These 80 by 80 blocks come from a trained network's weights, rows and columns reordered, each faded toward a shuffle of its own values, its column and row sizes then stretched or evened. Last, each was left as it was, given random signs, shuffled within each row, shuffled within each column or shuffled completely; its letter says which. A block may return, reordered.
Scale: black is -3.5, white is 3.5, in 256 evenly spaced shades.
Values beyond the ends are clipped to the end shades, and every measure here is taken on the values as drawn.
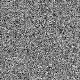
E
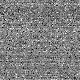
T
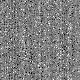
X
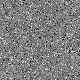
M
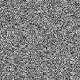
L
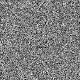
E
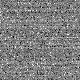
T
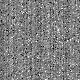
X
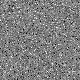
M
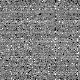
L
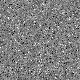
M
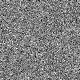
M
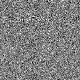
E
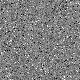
M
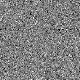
E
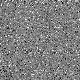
T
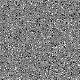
E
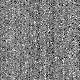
X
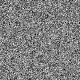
T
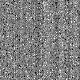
L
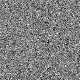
X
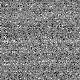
L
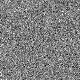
T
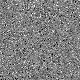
M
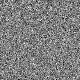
M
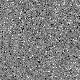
T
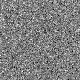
M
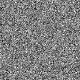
E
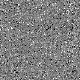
E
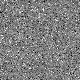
M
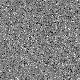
M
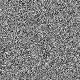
T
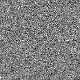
L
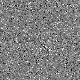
T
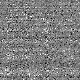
L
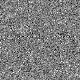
E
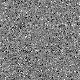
E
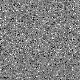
E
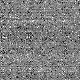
L
